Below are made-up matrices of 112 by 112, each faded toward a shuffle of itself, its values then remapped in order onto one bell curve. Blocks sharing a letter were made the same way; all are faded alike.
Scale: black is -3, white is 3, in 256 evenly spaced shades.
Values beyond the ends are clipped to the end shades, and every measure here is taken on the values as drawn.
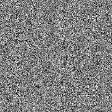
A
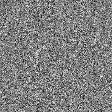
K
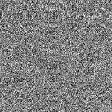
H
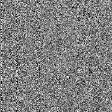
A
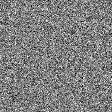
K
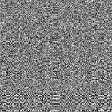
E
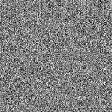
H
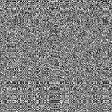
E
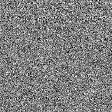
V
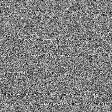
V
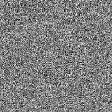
H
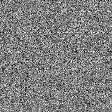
V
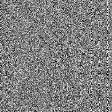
A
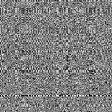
E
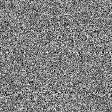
V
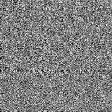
H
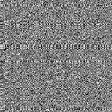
E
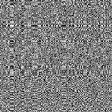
E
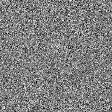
V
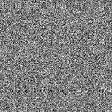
H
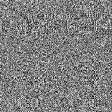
H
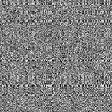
E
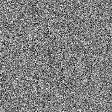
K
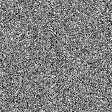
K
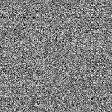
H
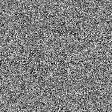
V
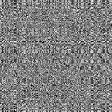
E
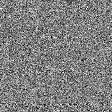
V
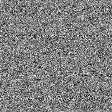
V
